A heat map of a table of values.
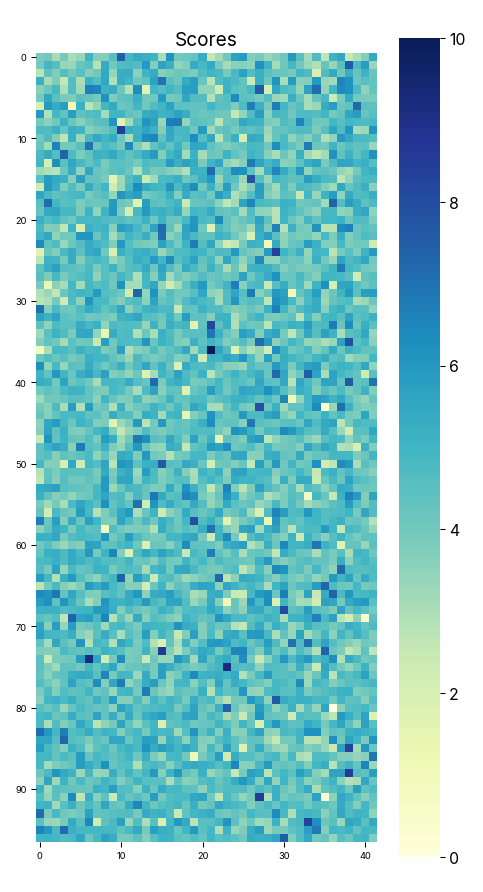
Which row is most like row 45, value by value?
15
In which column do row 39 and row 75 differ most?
23
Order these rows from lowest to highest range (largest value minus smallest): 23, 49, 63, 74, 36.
49, 63, 23, 74, 36
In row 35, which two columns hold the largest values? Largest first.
38, 27
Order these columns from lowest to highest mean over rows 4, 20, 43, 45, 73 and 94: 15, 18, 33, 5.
5, 18, 15, 33
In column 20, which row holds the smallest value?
37
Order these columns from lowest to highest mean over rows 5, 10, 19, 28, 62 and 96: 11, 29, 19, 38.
11, 29, 38, 19
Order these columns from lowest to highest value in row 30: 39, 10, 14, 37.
39, 10, 37, 14
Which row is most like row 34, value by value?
58
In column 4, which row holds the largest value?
69
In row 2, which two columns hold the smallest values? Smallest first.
34, 0
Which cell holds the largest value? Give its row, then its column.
36, 21
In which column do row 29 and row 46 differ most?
31
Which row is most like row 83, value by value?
95
